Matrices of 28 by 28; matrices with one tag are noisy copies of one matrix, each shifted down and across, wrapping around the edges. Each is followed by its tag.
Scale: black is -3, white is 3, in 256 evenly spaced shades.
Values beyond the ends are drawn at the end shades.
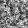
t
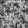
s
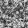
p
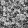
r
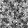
s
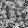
t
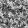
r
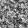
r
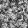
t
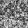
p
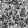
p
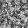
t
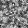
t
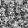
t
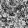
p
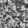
r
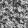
r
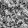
r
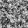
r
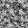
r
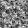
r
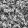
r
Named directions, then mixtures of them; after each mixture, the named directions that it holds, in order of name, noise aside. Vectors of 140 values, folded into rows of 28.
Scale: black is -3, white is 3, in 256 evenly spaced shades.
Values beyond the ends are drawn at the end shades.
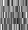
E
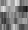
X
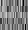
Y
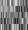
E, X.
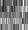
E, X, Y.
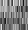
E, X, Y.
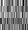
E, Y.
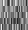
E.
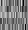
Y.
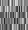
E, X, Y.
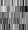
E, X, Y.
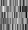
E, X, Y.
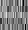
Y.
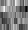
X.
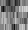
X.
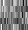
E, X, Y.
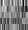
E, X, Y.
